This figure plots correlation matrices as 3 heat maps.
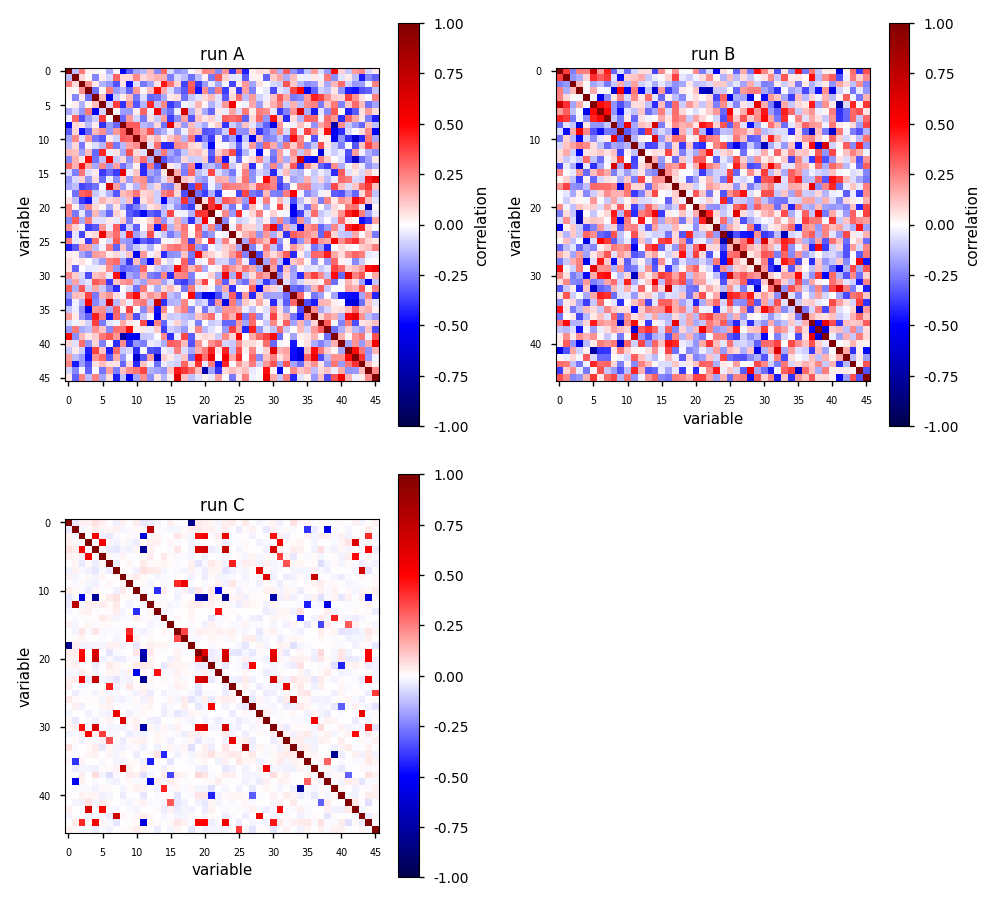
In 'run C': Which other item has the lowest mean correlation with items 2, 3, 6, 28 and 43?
11
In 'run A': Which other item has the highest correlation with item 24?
5
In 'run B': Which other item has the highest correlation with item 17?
37
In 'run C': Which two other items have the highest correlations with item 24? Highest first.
32, 6
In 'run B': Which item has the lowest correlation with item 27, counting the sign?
24
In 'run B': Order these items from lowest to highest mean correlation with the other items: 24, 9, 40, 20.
9, 24, 20, 40
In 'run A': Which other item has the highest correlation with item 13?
34
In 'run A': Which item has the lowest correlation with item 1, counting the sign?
43
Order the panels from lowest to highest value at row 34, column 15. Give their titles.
run A, run C, run B
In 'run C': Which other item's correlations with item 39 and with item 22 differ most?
34
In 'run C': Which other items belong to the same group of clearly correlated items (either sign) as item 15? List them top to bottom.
37, 41
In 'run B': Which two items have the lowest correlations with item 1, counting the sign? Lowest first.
9, 41
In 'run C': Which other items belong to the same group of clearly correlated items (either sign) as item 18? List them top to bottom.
0
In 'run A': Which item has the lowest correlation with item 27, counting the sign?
10
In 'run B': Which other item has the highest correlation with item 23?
44
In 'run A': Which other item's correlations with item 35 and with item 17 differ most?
6
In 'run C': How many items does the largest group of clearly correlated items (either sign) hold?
8
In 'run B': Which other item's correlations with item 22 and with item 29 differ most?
3
